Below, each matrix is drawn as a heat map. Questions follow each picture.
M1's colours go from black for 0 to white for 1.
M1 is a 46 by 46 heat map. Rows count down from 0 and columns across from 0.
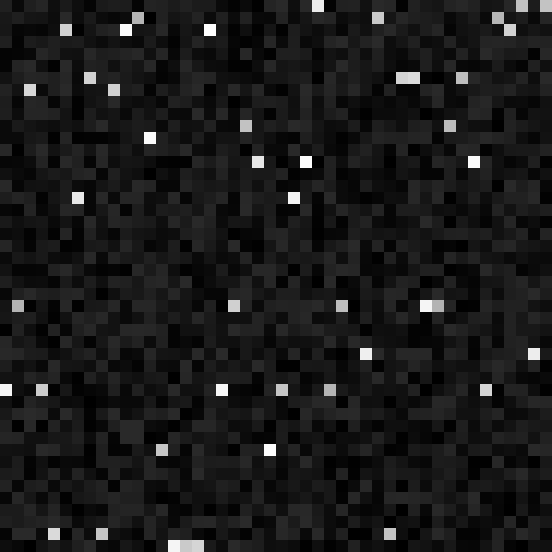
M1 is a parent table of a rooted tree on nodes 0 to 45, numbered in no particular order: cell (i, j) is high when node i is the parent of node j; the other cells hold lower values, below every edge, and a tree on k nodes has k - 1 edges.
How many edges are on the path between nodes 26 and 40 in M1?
3
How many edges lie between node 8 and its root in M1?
2
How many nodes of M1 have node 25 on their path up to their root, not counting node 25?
9
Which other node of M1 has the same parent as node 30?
44
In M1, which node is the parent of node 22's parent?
10
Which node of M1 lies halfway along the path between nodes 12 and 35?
1
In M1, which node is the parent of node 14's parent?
0
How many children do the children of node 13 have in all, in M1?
5
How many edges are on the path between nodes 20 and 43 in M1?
8
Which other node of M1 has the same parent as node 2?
9
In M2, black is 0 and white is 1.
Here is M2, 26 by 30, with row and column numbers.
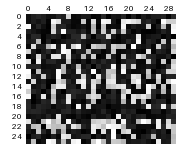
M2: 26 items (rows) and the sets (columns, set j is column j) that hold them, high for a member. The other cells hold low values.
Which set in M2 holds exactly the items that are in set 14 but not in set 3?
1
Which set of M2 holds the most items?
29
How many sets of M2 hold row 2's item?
8
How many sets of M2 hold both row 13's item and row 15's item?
2
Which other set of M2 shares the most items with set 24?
0
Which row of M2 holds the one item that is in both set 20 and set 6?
1
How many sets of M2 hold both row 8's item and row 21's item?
8
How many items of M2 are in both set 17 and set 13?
9
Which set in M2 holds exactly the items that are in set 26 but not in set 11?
4
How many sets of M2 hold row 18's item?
5
